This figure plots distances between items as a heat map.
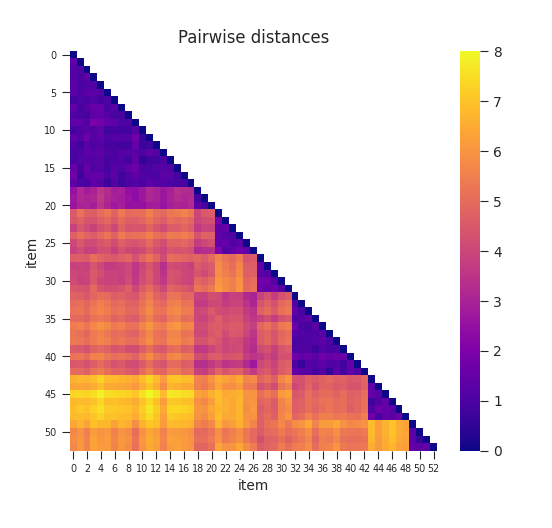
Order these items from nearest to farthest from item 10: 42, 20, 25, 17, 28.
17, 20, 28, 25, 42
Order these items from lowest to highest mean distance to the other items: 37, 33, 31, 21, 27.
33, 37, 27, 31, 21
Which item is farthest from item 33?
49
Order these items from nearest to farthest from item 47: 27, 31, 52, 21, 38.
27, 38, 31, 52, 21
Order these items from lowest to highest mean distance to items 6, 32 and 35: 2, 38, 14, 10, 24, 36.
38, 36, 2, 10, 14, 24
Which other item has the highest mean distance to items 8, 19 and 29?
45
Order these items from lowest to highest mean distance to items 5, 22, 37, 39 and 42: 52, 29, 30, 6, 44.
6, 29, 30, 44, 52
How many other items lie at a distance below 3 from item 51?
3
